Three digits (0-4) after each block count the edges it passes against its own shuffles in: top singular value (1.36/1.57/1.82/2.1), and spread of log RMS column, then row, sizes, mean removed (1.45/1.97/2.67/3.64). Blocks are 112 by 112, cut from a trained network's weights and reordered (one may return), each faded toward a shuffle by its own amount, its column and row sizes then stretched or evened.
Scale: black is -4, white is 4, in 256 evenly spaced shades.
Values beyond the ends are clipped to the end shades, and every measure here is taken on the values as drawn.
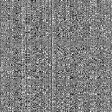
3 1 3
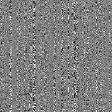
3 4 1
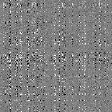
2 4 3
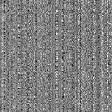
4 3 0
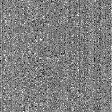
2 2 0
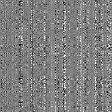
4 4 3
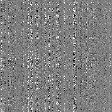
2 4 2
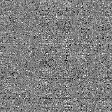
2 2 0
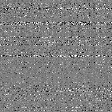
1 1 4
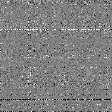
4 2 3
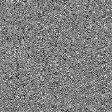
1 2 0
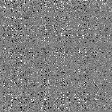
0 3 3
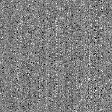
1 2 0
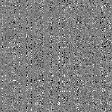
1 4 2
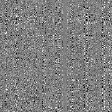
3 4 2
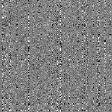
4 4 2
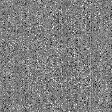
1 2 0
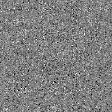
1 2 1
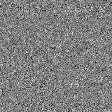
0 0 2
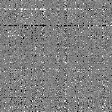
3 3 2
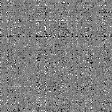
2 3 2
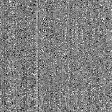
2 1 1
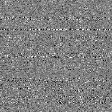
2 1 3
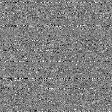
3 0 3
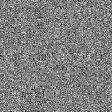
3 0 2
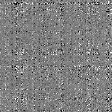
2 3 3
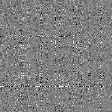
3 3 2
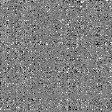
1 2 3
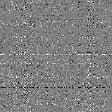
3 3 3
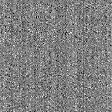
2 0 2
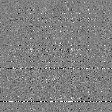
4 1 3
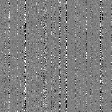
4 4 0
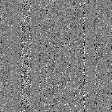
0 4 0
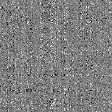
1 2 2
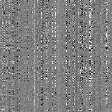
4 4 3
